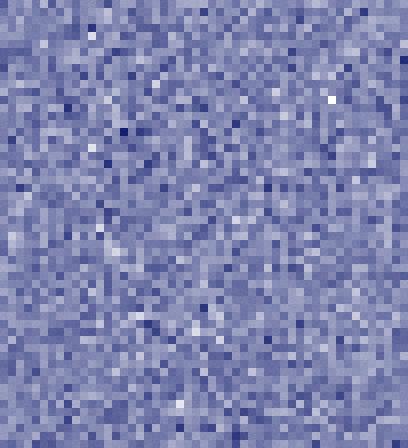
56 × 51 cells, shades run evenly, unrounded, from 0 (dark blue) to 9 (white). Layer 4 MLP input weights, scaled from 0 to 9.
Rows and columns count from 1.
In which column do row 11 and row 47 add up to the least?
30
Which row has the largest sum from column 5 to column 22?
40
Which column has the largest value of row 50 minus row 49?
9
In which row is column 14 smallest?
21
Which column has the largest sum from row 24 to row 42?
45
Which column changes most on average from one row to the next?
26
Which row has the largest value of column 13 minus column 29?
29
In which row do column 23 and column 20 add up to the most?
51
